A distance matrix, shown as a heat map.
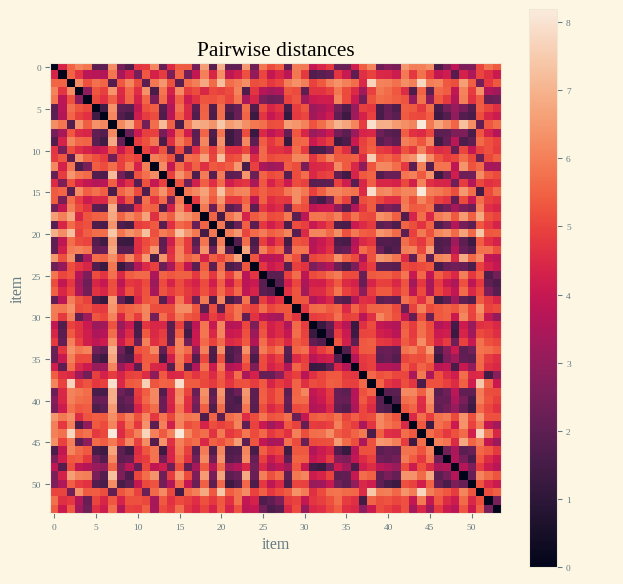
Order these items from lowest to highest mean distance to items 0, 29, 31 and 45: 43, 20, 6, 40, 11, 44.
6, 43, 40, 20, 11, 44
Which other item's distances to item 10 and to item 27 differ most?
25
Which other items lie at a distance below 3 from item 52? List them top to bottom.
4, 25, 26, 27, 37, 53
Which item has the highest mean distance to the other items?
7
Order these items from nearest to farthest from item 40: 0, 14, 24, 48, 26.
24, 0, 48, 14, 26
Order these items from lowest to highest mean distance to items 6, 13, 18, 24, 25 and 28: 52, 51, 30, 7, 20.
52, 30, 20, 51, 7
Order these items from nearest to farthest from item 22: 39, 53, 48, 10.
39, 48, 10, 53
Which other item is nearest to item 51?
15
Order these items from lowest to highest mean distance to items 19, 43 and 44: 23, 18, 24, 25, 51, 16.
24, 23, 25, 18, 16, 51
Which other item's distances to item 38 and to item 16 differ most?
44
